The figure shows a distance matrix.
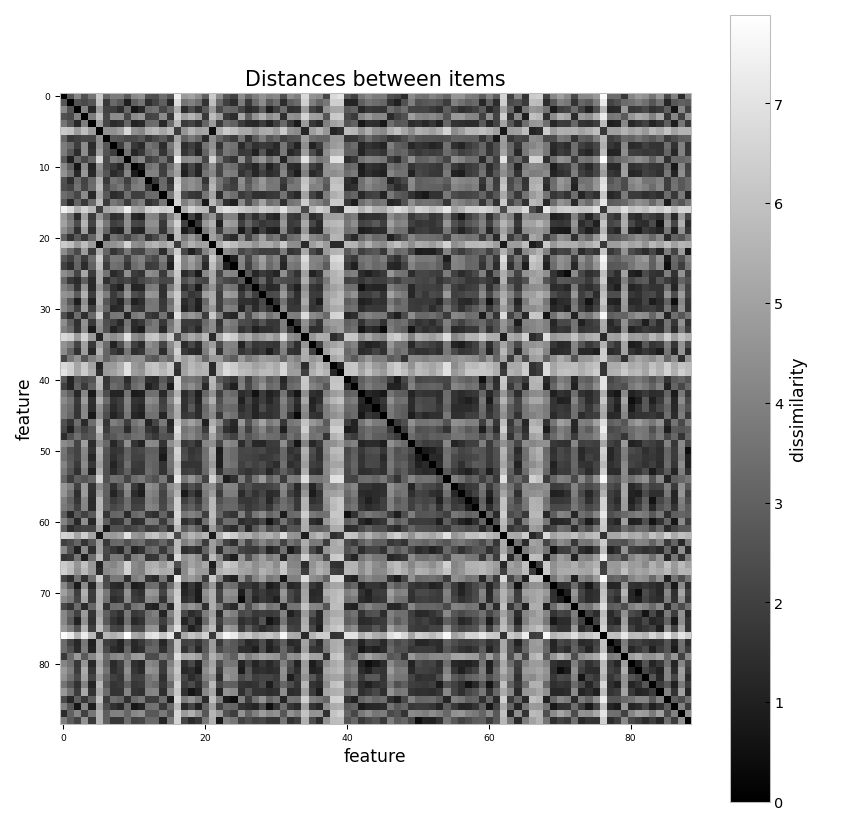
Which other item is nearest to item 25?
71
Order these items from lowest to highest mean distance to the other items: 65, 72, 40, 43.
43, 40, 72, 65
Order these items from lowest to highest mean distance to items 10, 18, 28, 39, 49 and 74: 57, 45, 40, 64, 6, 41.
45, 64, 57, 6, 40, 41
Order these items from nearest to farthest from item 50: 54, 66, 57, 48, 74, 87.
74, 57, 48, 54, 87, 66
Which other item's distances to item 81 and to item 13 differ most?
70
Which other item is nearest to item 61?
6
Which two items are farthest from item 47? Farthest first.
76, 16
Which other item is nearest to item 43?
80
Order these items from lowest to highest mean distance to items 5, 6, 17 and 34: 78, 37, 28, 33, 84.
33, 78, 84, 28, 37
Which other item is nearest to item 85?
24
